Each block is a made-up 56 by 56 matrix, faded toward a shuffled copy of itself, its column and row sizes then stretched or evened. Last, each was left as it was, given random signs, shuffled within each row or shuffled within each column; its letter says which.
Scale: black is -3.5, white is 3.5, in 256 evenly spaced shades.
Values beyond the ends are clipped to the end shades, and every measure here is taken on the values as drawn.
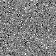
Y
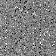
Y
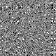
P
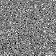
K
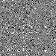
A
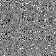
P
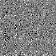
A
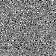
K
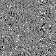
Y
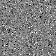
Y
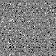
P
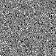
A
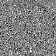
A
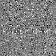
P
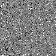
Y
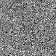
Y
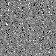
Y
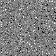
Y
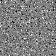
K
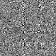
P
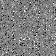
Y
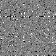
A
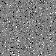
Y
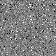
K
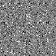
P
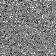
K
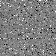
K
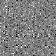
P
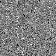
Y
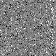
Y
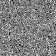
Y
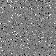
K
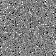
Y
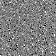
Y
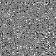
P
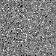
Y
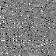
P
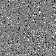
Y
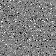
K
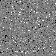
K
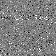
K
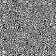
P
